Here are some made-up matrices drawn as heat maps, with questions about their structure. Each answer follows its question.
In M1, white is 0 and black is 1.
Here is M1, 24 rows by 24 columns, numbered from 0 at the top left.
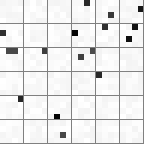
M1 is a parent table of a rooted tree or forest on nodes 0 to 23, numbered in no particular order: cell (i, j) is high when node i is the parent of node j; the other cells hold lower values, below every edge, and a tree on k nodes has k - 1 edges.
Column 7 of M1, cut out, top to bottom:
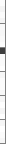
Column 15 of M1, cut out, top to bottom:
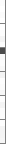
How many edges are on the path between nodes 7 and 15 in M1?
2
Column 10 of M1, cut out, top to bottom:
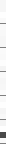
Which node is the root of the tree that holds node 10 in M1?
4
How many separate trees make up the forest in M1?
7
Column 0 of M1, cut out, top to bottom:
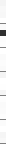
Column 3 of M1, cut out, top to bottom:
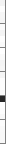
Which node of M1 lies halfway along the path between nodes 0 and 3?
12
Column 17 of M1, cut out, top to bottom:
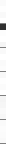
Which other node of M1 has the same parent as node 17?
22
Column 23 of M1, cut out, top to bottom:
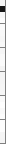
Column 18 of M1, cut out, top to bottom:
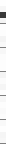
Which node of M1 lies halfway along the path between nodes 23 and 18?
8
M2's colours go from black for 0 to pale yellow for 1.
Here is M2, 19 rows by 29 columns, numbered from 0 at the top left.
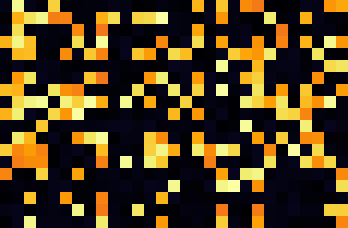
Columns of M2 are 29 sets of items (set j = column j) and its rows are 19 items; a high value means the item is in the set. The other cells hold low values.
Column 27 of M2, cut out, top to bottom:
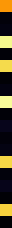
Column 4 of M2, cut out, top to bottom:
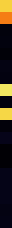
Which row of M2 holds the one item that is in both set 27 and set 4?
0
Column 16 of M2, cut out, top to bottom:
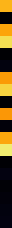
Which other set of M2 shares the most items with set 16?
1
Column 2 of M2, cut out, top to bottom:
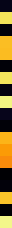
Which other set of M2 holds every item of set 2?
8
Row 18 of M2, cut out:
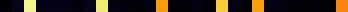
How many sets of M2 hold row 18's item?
6
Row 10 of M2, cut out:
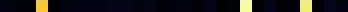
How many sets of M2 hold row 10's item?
3
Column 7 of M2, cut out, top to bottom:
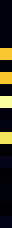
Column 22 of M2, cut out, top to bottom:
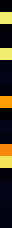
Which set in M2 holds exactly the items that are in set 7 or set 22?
12
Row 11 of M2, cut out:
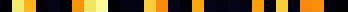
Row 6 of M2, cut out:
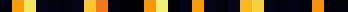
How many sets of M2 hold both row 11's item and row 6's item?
9
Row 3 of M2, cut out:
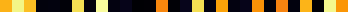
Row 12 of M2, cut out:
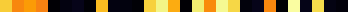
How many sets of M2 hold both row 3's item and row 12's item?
7
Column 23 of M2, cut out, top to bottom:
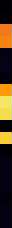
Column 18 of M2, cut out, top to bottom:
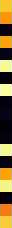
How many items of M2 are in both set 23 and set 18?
2
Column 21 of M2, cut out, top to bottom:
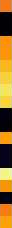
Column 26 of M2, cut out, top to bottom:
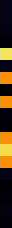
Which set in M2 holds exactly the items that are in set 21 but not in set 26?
28
